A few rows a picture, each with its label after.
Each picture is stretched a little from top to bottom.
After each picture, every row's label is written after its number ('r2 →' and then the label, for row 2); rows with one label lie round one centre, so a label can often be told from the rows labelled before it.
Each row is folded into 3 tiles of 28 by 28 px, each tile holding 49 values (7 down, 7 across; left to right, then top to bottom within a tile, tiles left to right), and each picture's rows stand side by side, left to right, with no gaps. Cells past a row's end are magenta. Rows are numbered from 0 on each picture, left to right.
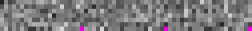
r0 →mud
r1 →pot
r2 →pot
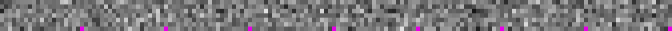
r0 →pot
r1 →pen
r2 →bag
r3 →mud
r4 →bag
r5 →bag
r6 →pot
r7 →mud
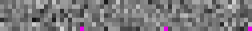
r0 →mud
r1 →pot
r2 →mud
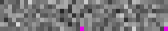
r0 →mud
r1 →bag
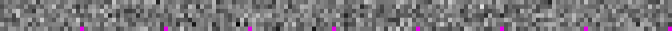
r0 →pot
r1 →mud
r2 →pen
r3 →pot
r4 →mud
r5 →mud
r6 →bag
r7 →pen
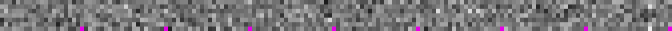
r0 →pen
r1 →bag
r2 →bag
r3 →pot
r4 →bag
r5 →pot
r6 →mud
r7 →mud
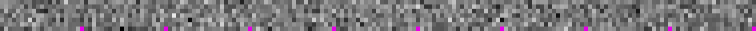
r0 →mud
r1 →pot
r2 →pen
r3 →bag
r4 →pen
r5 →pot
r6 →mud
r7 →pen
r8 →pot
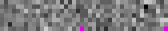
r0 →pen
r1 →pot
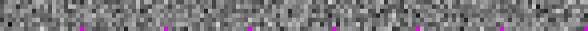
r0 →pen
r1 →bag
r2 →bag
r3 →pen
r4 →pen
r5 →mud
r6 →mud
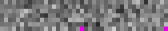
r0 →pen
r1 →bag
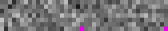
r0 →pot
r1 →bag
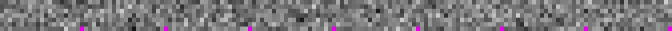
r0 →pot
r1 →pot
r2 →pen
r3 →mud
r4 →mud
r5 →pot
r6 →pot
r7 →bag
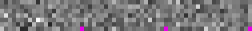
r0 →pot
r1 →pot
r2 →bag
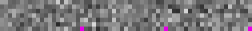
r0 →bag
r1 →pot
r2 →bag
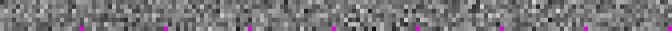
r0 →pot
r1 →bag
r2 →pen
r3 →bag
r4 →pen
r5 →bag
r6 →mud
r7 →mud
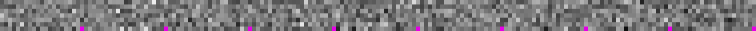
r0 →pot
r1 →mud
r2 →pen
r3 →bag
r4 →bag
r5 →pot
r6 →mud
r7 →pot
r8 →bag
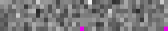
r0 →mud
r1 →bag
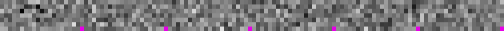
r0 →mud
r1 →pen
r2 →pen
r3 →mud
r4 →pot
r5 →bag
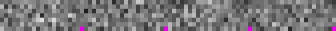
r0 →pen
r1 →bag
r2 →pot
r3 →mud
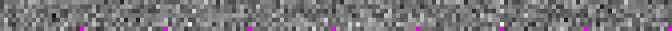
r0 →mud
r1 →bag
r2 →pen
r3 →mud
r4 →pen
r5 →bag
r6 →mud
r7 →pen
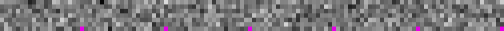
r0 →bag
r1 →mud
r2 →bag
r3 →mud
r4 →pen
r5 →mud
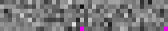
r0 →mud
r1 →pen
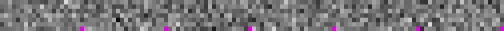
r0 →bag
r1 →mud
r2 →bag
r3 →pen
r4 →mud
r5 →pot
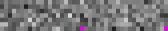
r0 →mud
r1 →pen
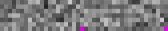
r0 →mud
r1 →pot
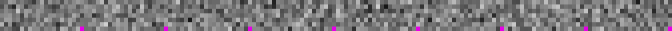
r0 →bag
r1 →pen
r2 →mud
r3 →pen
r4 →bag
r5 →mud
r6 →pot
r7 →pen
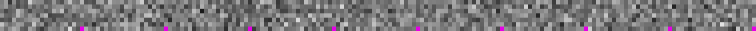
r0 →mud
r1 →pen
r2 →pen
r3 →bag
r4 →bag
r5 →pot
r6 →pen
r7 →pot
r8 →bag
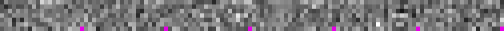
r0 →pot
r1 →bag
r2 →bag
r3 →mud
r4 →pen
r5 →mud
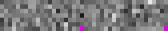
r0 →pen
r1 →mud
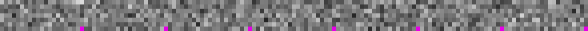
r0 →bag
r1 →pot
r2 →bag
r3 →pot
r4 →mud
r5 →pot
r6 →pot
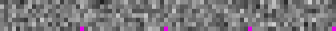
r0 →pen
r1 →bag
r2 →pot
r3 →bag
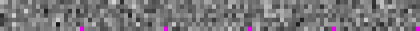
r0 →pen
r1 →pot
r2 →mud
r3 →mud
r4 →pot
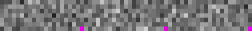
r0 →mud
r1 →mud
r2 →pot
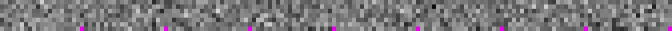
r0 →pen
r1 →pen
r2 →pot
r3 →pen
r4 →pen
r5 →pen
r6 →bag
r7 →pen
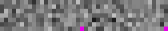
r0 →bag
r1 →bag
